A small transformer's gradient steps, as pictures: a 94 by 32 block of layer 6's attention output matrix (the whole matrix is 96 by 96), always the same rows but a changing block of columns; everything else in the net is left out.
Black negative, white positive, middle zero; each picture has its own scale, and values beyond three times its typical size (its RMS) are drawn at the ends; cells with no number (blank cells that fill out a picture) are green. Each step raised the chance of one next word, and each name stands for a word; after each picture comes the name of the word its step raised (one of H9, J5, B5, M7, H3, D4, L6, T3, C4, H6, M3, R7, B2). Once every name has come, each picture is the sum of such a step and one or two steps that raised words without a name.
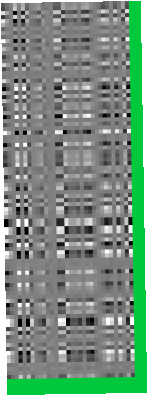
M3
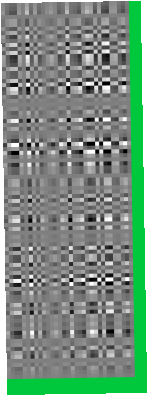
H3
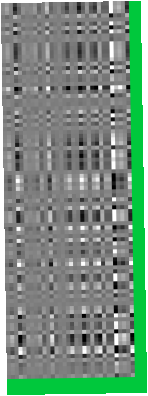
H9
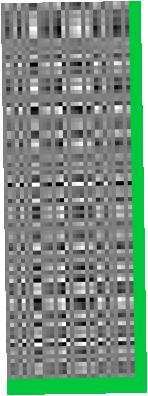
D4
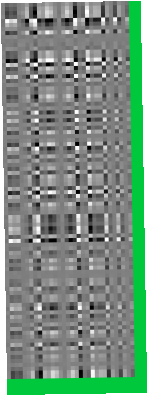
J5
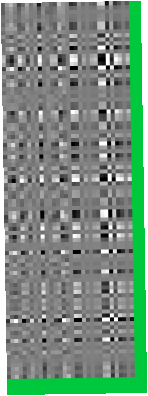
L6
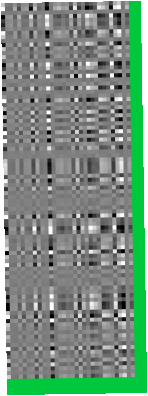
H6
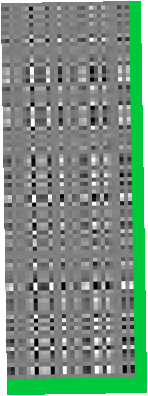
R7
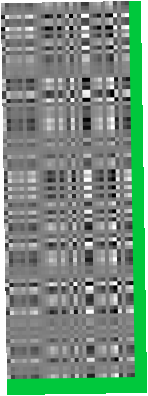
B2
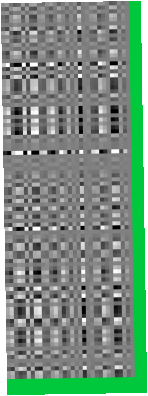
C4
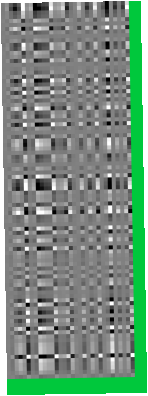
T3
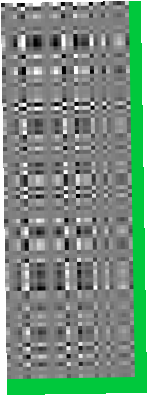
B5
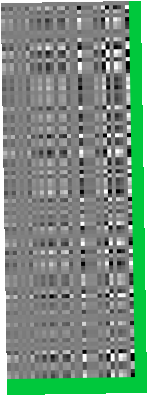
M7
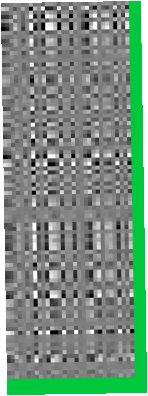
M7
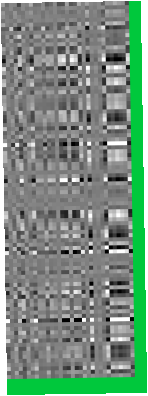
L6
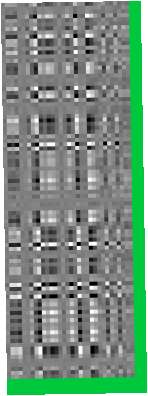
B2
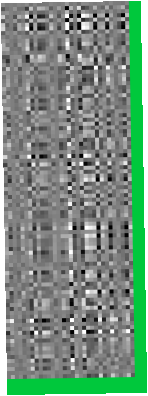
L6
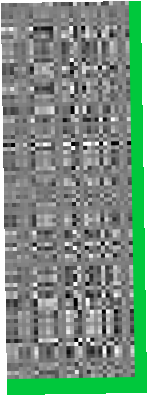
D4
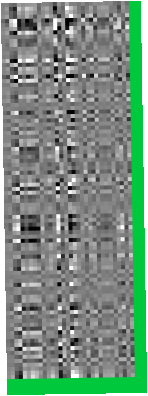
J5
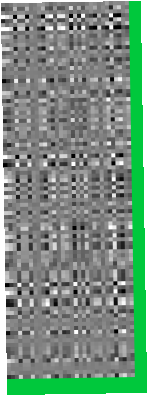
B2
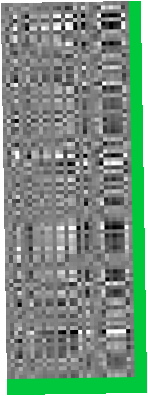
H3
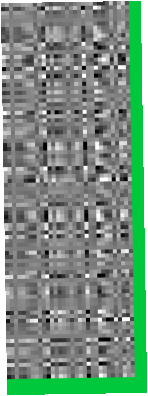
L6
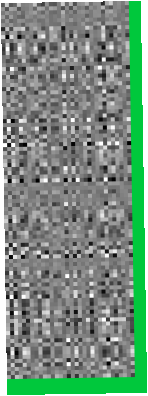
L6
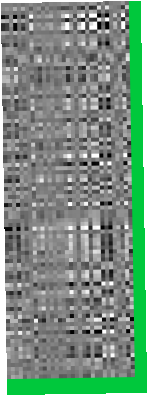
L6
